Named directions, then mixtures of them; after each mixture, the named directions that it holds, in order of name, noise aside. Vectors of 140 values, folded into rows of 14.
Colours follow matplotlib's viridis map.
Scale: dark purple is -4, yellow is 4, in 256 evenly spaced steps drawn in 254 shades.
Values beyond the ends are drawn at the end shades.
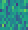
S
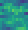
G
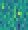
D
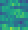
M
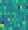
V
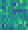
M, S.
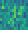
D, G.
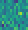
D, S, V.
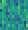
S, V.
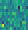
V.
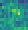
D, G, M.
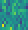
M, S, V.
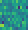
V.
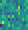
S, V.
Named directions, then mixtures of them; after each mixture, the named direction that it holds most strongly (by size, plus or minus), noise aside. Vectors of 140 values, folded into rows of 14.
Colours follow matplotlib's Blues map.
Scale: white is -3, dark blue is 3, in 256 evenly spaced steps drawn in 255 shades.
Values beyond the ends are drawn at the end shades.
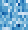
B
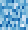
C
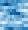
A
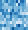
B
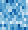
B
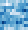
A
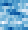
A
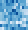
A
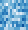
C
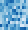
C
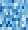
C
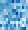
C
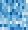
B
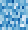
C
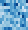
C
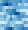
A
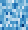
C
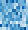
C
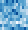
A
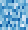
C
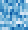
B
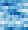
A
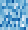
C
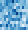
C
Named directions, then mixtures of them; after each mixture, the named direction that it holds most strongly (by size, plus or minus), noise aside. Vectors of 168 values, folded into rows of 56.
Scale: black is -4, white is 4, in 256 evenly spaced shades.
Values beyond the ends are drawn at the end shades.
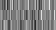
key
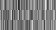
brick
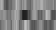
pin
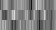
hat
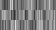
hat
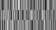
brick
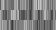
hat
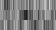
pin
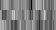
hat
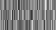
brick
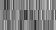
key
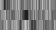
pin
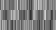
hat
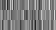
key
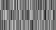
brick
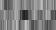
pin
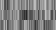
pin
